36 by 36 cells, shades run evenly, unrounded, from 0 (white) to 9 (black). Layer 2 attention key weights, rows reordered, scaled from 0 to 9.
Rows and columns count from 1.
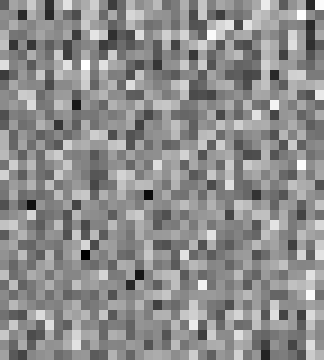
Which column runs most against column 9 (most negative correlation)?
19
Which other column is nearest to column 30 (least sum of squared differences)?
33
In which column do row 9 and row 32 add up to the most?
32
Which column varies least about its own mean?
14
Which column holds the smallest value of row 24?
24
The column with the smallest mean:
36
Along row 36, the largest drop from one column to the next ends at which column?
35
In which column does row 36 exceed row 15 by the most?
30
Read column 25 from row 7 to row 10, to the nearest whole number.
4 4 3 5
